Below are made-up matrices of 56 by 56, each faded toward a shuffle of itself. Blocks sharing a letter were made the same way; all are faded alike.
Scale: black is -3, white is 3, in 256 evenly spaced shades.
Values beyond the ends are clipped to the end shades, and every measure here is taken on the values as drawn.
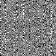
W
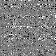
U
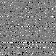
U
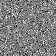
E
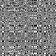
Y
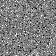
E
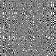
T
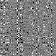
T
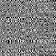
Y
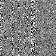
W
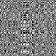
Y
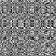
Y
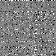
U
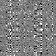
T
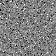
E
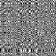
Y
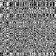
Y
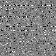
U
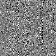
W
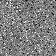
E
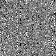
W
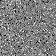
E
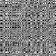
Y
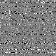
U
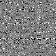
U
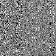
W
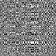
Y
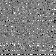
U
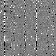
T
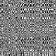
Y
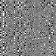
T
